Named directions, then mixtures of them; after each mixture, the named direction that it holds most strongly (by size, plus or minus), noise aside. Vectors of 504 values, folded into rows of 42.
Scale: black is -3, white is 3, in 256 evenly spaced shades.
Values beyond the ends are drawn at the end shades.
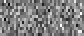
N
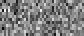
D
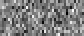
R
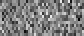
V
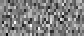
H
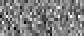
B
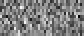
B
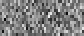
R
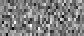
H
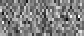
B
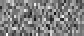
H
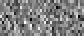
B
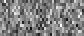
N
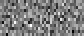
H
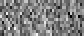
B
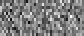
B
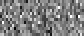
B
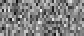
D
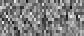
B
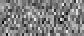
H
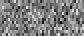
R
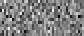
B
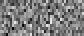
H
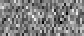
R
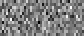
V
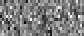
B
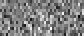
H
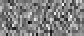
H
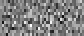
H
